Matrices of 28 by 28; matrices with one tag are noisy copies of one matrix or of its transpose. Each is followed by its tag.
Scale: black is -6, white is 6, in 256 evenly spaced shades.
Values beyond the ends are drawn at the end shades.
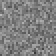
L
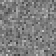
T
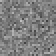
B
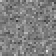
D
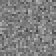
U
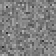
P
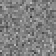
L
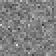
B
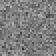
P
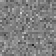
D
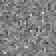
U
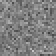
L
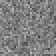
B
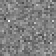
L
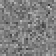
B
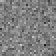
D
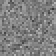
P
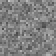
B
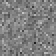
L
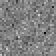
B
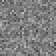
U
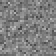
U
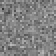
T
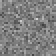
B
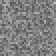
P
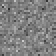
U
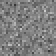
T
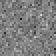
U
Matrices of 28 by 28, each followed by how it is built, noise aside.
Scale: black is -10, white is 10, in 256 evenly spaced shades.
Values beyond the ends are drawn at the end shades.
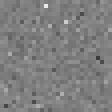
sparse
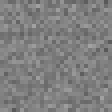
repeating columns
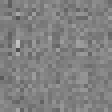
low rank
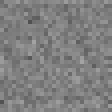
repeating columns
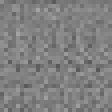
repeating columns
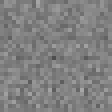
repeating columns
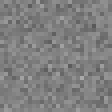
repeating columns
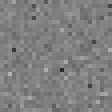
sparse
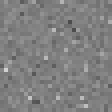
sparse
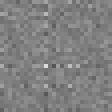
low rank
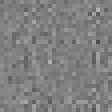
low rank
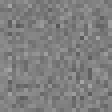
low rank
